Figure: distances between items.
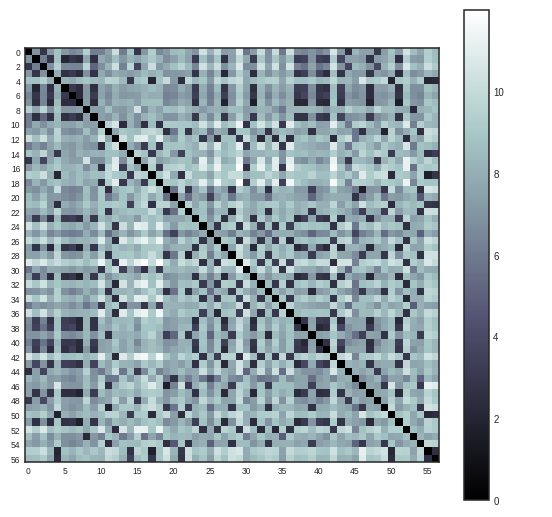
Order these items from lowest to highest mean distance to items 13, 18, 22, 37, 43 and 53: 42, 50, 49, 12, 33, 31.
31, 33, 49, 50, 12, 42
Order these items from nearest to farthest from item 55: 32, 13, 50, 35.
50, 35, 13, 32
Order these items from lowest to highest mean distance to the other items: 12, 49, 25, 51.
51, 25, 49, 12
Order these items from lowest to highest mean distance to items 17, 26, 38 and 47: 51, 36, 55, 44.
51, 36, 55, 44
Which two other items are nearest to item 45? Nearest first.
20, 25
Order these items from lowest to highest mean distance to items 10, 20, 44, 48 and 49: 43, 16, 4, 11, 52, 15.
15, 11, 16, 43, 4, 52
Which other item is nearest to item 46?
19
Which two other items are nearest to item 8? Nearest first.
53, 35
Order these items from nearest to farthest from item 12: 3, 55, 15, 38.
3, 38, 55, 15
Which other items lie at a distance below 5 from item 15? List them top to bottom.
0, 2, 44, 48
